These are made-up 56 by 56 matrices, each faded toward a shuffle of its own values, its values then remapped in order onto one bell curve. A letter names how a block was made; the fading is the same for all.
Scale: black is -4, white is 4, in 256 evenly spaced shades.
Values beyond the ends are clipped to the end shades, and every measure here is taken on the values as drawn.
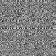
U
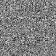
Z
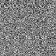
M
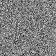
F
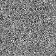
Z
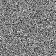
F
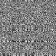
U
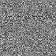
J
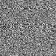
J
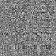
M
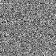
J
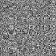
M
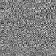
U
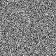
F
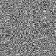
M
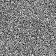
F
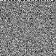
Z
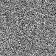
F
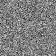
F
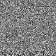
Z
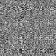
M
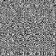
U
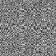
U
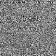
J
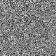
J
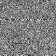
J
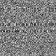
U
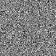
Z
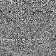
Z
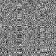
U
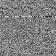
J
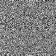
Z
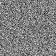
F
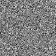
Z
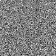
Z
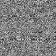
J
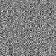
M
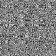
J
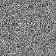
Z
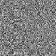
M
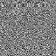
M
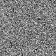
F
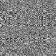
M
